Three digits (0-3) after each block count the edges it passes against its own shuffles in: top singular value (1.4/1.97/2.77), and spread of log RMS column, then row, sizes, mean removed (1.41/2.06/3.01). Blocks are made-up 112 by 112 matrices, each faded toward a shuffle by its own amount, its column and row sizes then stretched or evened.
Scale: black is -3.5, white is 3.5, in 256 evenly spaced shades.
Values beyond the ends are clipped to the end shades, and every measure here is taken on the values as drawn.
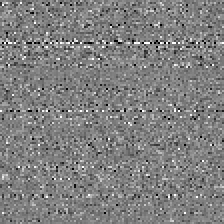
1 0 3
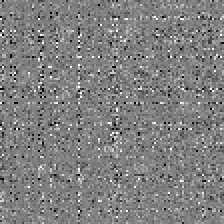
1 3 3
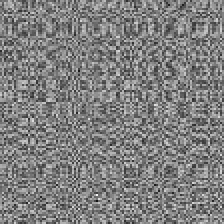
3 2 0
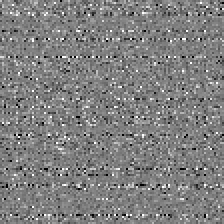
2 1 3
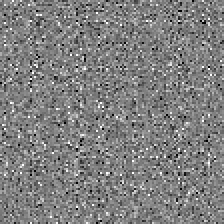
2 2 1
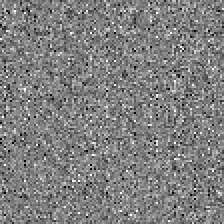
0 2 1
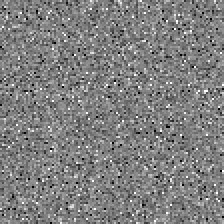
0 0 0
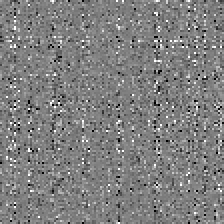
1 3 2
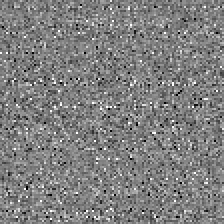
0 1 2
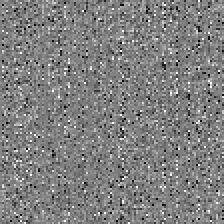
0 3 0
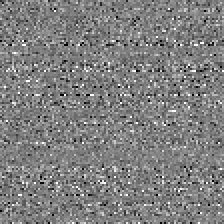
0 0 3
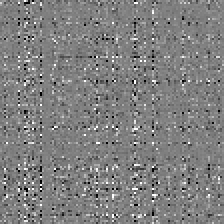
2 3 3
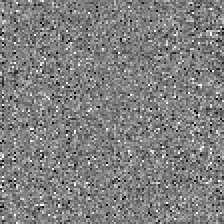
1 2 1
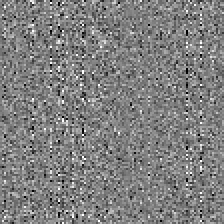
1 3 1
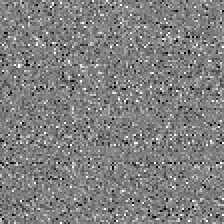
1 0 2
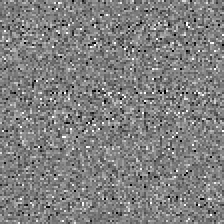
0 0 2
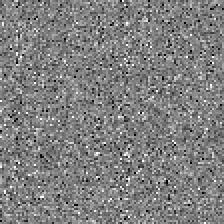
1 1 0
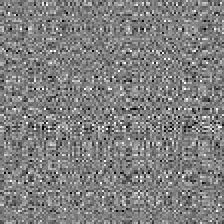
3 0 3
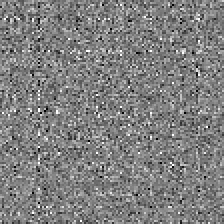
1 2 2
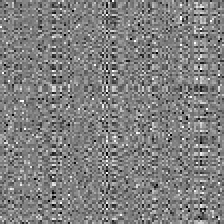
3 3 0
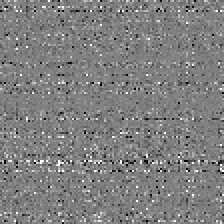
1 2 3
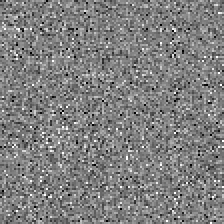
1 1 1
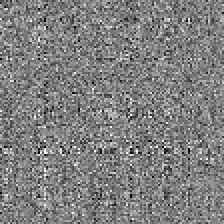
2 2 2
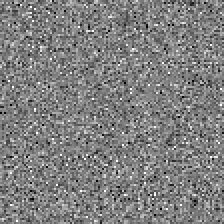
1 0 1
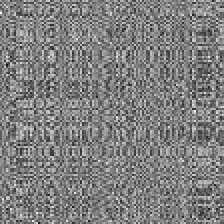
3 3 0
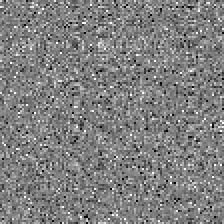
2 0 0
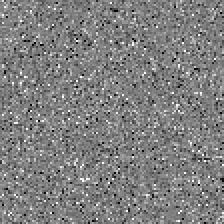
0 1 0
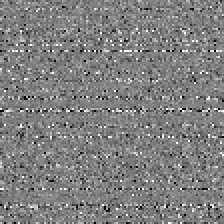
2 0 3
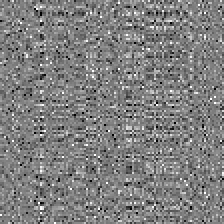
3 2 1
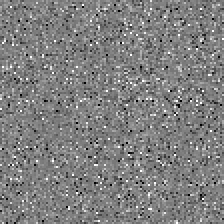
0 1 1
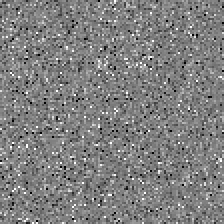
0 1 0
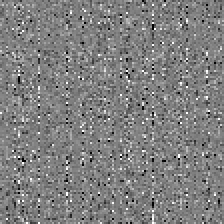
1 3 1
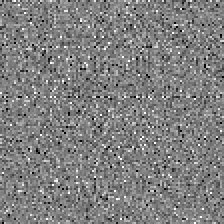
2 0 1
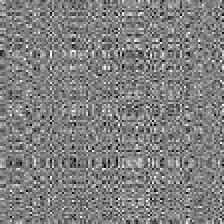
3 3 2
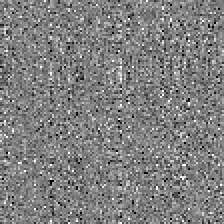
2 2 0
